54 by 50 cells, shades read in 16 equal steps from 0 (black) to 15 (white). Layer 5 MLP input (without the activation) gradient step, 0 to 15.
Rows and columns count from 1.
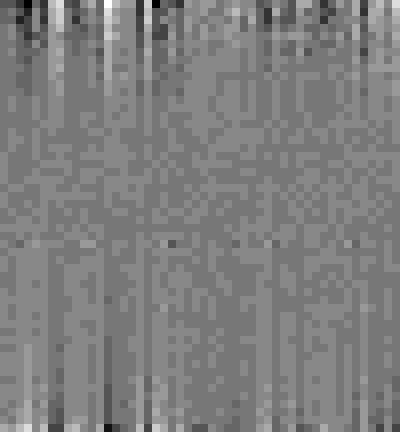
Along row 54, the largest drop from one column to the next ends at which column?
14
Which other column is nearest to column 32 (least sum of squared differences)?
47
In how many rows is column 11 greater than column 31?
18
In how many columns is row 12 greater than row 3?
18
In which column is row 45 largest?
4
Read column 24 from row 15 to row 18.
7 8 7 7
